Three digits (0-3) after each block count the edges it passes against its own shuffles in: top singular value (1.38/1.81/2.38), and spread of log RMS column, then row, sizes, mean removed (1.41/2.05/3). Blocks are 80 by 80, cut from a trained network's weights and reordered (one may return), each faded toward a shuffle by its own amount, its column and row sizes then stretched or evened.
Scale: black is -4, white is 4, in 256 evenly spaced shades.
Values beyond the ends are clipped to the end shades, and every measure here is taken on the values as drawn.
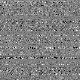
0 1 3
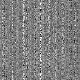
2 3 0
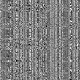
3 3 0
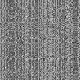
3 0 1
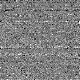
1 1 2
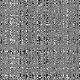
2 3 3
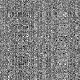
2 1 1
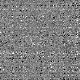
1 2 2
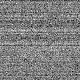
2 0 1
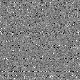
1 0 2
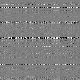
3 0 3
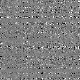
0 2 3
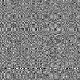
3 1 2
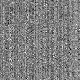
2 1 0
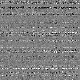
2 1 3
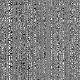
2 3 1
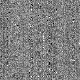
1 2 0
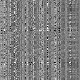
3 3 1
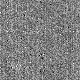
1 1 0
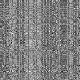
3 1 2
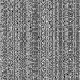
3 1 1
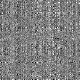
2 2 2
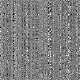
2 3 1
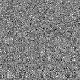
2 0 1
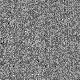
0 1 0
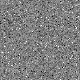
1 1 0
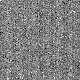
1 0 0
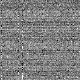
2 2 0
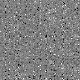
1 2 0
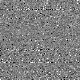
1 0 2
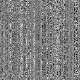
2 3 0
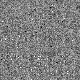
0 0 1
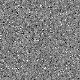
0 1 0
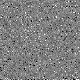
1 0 1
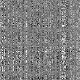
2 3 2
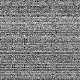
3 1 1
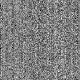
1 2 0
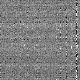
2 2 0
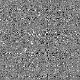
1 1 2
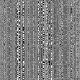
3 3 0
